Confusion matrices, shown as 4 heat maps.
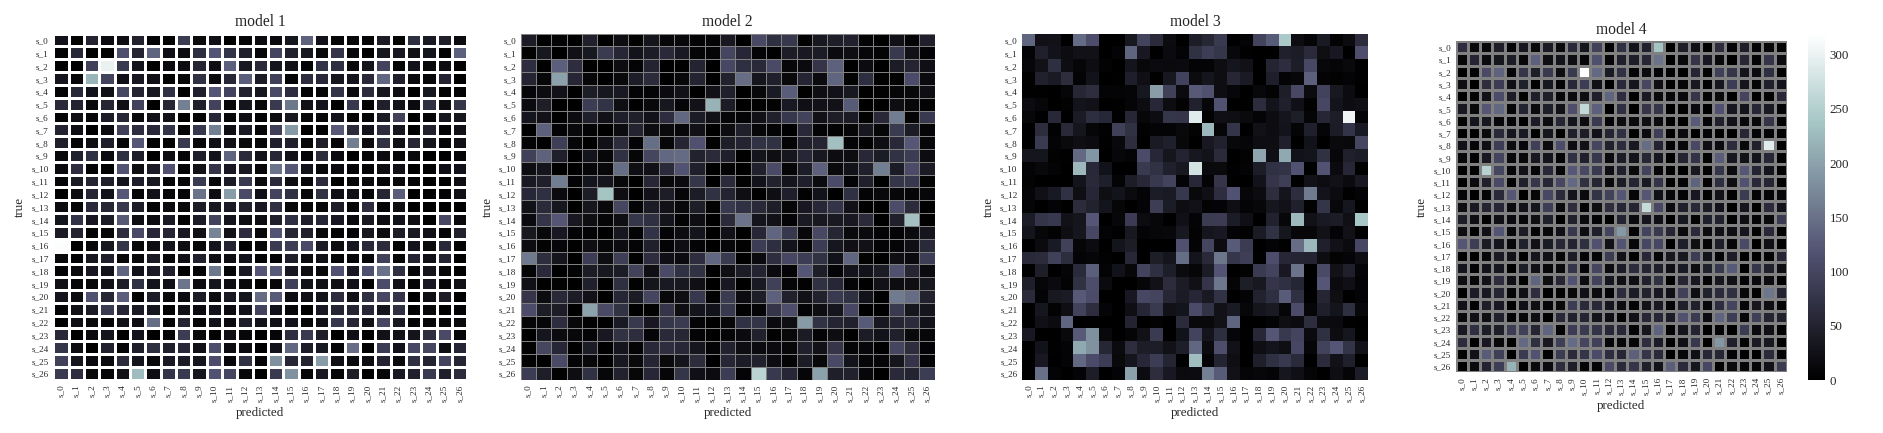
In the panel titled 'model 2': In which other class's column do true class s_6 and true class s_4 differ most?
s_24
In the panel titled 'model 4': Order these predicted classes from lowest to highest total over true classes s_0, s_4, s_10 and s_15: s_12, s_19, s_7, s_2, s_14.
s_14, s_7, s_19, s_12, s_2
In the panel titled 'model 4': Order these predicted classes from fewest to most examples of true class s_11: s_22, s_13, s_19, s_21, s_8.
s_22, s_13, s_21, s_8, s_19
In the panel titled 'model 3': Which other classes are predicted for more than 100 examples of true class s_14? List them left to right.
s_5, s_21, s_26
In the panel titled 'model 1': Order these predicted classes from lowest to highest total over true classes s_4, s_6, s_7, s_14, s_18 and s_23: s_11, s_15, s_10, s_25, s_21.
s_11, s_25, s_21, s_15, s_10
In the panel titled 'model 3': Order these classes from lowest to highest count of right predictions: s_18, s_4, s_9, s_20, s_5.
s_5, s_4, s_18, s_9, s_20
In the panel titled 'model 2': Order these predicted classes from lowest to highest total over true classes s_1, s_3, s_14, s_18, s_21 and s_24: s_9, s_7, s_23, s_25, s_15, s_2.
s_23, s_15, s_7, s_9, s_2, s_25
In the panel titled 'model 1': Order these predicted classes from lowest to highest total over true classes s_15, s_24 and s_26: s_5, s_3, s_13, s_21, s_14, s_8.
s_13, s_3, s_21, s_8, s_14, s_5
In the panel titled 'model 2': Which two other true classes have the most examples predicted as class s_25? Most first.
s_14, s_20
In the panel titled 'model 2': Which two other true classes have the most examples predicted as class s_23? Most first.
s_10, s_6
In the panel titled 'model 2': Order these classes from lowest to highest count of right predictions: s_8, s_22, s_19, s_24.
s_19, s_24, s_22, s_8
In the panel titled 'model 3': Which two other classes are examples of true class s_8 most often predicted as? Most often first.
s_26, s_1
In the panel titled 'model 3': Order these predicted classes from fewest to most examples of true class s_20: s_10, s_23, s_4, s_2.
s_2, s_23, s_10, s_4
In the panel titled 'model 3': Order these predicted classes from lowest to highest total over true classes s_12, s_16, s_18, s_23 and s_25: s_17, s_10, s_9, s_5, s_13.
s_17, s_9, s_10, s_13, s_5
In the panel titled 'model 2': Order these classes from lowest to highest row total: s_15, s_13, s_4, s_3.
s_4, s_15, s_13, s_3
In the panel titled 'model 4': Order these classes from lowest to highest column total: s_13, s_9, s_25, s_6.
s_6, s_25, s_13, s_9
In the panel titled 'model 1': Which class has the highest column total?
s_14
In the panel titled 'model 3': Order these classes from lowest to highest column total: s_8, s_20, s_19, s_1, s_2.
s_2, s_1, s_8, s_19, s_20
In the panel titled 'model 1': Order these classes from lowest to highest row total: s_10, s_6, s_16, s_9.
s_6, s_9, s_10, s_16
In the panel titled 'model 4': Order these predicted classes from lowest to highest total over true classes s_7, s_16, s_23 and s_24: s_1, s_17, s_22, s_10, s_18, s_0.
s_17, s_22, s_18, s_1, s_0, s_10
